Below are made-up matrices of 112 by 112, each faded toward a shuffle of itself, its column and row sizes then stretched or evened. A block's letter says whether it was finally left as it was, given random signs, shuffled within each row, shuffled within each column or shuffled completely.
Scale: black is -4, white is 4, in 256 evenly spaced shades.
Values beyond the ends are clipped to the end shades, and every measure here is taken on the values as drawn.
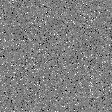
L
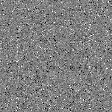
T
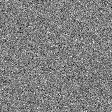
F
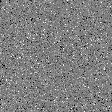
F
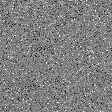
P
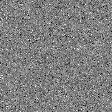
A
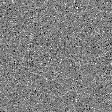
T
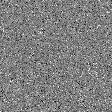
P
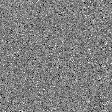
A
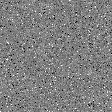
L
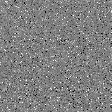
T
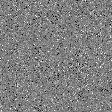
T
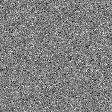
P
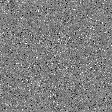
P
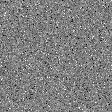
F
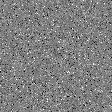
F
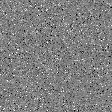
P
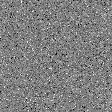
F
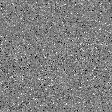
P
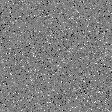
P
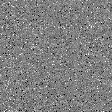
T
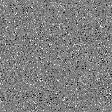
T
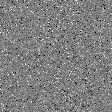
F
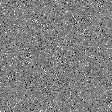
T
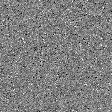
P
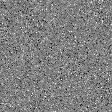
F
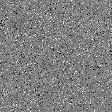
A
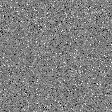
P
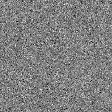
T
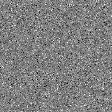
T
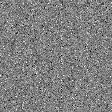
L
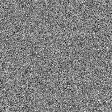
L
